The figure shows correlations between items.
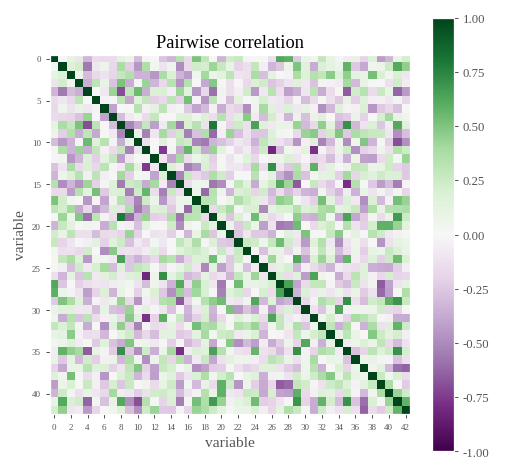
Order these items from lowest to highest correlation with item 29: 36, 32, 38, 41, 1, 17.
36, 17, 38, 32, 1, 41
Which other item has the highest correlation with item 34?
30
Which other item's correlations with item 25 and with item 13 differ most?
11
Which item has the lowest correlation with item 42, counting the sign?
37
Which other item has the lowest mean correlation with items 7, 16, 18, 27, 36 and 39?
6
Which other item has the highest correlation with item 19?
8
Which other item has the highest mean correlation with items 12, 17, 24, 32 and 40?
41
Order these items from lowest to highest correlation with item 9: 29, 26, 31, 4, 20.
29, 20, 26, 4, 31
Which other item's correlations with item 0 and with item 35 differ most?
15
